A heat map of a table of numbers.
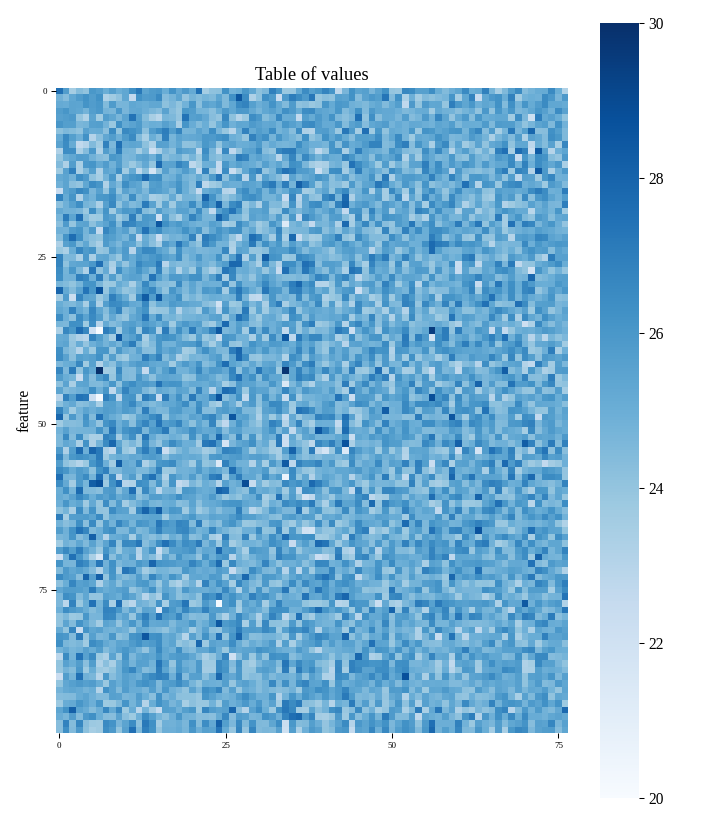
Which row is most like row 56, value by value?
37
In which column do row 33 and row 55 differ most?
24
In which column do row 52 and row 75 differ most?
34
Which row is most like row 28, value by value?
71
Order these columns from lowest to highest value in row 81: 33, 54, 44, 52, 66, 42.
54, 33, 52, 42, 66, 44
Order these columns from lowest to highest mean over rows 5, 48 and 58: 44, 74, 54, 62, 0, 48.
44, 54, 48, 74, 62, 0
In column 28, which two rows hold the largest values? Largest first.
59, 73
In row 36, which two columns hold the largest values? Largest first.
56, 24
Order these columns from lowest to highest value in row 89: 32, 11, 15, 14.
15, 11, 14, 32
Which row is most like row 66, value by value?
61
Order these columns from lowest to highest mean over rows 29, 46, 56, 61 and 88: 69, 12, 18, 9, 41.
41, 12, 9, 69, 18
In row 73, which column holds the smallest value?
45
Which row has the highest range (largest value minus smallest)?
36
